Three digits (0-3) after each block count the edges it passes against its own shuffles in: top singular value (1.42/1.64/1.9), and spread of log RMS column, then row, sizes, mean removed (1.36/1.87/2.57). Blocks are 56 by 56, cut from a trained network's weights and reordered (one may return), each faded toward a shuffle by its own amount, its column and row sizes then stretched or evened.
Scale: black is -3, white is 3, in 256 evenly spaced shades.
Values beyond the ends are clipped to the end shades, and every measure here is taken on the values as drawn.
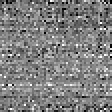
2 1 3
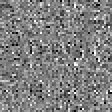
1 2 2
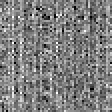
3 1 1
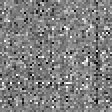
0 1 2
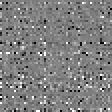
0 2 3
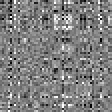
3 3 3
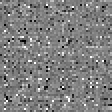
0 2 2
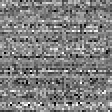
3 0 3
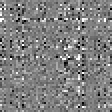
2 3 3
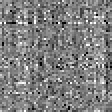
2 0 2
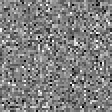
0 2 1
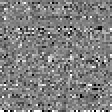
0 1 3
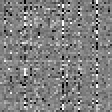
1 3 1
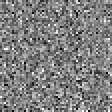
0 2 1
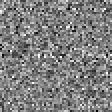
0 0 2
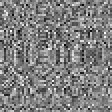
3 1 2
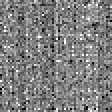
2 1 1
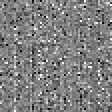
0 2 0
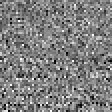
1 0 2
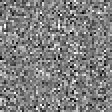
1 2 1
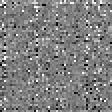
0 2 1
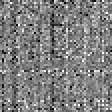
2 1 2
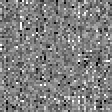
0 2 0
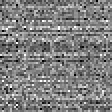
3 1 2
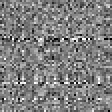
3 2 2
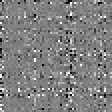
0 3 3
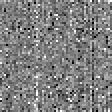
1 1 1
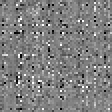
0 3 2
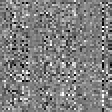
2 3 2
